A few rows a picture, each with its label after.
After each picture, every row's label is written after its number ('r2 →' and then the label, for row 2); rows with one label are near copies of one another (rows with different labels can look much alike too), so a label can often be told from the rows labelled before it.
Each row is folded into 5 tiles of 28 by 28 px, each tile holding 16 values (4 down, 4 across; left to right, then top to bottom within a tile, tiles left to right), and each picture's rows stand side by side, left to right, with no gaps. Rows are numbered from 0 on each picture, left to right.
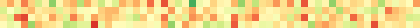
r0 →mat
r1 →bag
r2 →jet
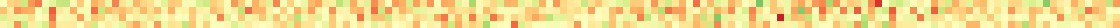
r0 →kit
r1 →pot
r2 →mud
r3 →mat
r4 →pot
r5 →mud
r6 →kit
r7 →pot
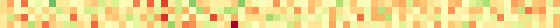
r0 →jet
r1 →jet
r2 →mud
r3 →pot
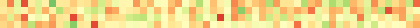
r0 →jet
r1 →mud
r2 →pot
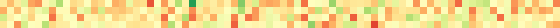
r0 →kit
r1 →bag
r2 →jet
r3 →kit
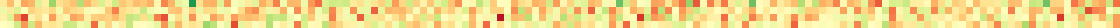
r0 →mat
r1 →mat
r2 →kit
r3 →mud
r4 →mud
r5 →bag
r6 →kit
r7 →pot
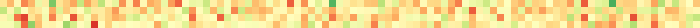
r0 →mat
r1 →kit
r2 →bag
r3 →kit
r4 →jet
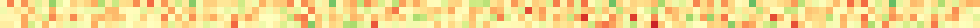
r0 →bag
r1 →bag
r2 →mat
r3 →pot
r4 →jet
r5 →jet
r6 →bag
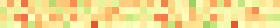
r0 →mat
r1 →mat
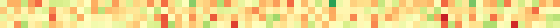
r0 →kit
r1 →mat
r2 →bag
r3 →mat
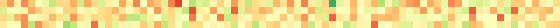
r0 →mat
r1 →kit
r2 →bag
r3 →kit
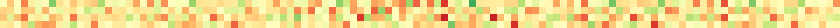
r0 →jet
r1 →jet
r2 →mud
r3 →jet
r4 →jet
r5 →jet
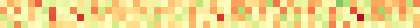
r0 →kit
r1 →mud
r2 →mud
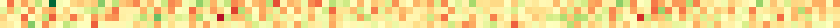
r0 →bag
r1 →mud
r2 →kit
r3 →jet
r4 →mud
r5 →mud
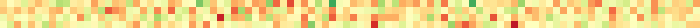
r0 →pot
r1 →mud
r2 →bag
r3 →jet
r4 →kit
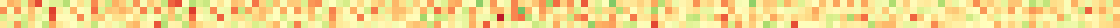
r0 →kit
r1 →kit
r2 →kit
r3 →mud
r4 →jet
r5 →mat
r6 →jet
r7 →pot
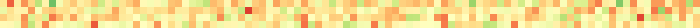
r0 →bag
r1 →pot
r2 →mat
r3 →mat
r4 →mud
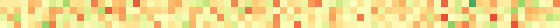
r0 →pot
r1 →pot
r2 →kit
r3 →jet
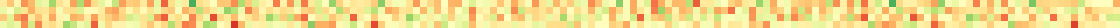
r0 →mat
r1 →jet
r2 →jet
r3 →kit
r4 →mud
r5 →mud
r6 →jet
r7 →jet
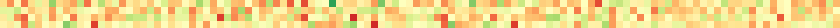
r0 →mat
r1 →mud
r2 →jet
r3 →mat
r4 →kit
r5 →mud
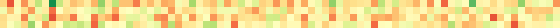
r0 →bag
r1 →mat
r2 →bag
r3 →jet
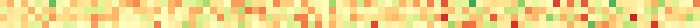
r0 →bag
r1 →pot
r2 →mat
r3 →jet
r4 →jet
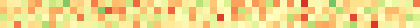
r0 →pot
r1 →mud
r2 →jet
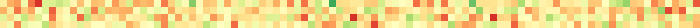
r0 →kit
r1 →mat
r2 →jet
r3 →jet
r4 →pot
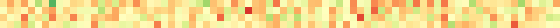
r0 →bag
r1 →pot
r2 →mud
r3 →jet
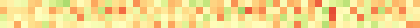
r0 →pot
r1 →pot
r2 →kit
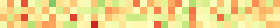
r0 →jet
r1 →kit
